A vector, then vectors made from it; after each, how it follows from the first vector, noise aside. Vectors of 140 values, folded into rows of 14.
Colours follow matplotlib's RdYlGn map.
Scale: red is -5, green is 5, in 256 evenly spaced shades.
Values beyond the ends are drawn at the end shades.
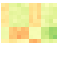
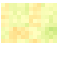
shrunk.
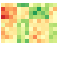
reversed, negated, scaled up.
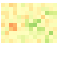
wrapped around, negated, partly zeroed.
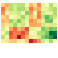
scaled up.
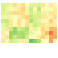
negated.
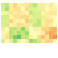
negated.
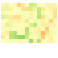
negated, partly zeroed.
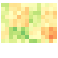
negated.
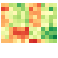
scaled up.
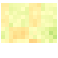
shrunk.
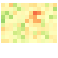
wrapped around, negated, partly zeroed.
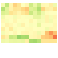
negated, partly zeroed.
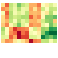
scaled up.
